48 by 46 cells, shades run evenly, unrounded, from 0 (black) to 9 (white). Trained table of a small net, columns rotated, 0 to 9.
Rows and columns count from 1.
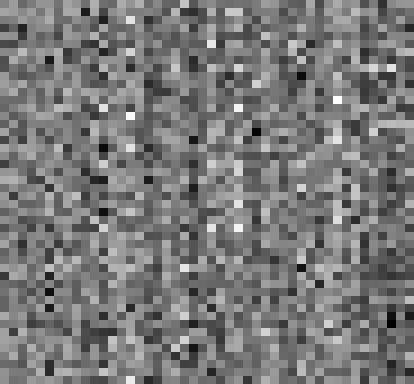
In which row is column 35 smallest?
6
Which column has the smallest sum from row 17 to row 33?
22
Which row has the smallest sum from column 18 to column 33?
41
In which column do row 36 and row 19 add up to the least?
12
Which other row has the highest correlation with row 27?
3
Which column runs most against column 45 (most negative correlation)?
17
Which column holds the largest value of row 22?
27
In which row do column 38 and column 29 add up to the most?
11
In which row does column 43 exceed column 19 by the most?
16
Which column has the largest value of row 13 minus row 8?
38
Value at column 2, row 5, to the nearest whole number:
5
